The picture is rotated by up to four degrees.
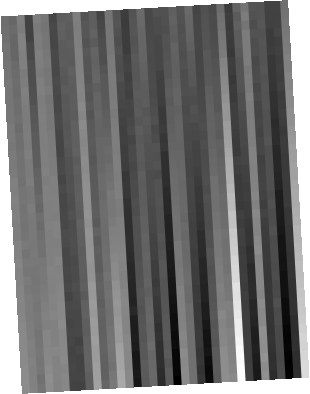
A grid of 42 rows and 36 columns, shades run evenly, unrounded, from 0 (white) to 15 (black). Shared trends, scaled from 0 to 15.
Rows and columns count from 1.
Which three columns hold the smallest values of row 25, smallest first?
28, 36, 10
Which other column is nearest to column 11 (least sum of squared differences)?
17
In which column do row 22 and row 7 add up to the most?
34
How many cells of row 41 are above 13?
5
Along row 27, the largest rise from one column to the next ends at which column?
29
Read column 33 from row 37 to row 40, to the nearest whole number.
11 11 11 11
